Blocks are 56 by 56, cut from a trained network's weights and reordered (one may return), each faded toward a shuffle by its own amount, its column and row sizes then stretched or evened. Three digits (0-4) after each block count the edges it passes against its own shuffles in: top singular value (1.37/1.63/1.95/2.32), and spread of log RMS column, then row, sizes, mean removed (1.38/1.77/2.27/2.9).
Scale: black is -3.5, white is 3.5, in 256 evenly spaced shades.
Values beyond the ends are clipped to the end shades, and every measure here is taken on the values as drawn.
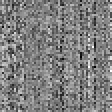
2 4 0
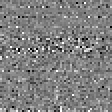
0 0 4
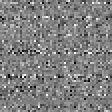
2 1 4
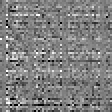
3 4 3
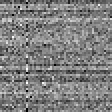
3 1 1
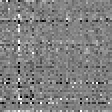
2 3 3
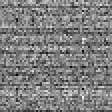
3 2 1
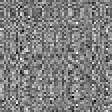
4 3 0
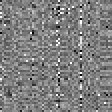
3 2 0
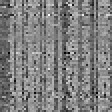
4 2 4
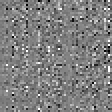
2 4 2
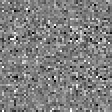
1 2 3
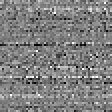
2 1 4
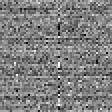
2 1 0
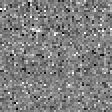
0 0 2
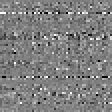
3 1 4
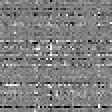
3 2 4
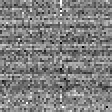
3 1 0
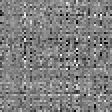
1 4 2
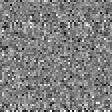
3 0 2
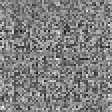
0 1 4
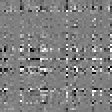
4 4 4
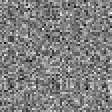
3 1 0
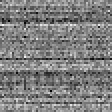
4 1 3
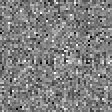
1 1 0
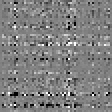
1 4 4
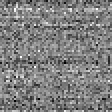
2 2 2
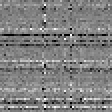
4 1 4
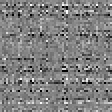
2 3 4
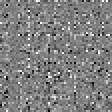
1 3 3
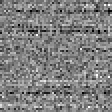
2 1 3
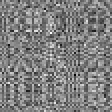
4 0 2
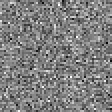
2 0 0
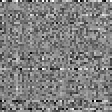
0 3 4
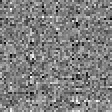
0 3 2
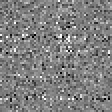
0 2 3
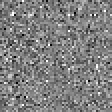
1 1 1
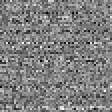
0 0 4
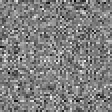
3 0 2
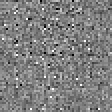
0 2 2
